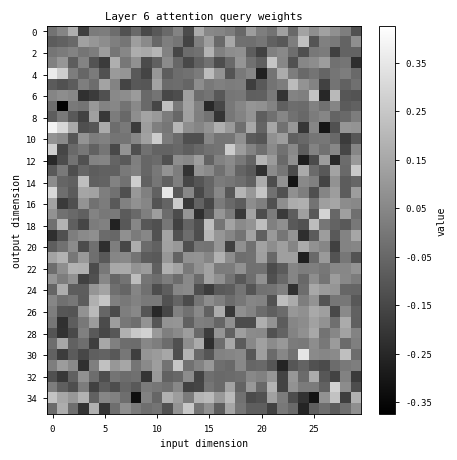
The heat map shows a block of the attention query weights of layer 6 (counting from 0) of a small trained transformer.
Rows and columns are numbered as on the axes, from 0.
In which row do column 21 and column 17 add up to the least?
26
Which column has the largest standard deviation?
1
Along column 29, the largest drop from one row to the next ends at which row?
14
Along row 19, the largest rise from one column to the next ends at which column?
15
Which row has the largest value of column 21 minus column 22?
33
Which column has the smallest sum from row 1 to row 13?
20
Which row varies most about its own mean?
34
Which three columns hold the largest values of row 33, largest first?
27, 21, 17
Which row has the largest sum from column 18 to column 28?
30
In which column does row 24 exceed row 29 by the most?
4
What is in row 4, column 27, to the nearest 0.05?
0
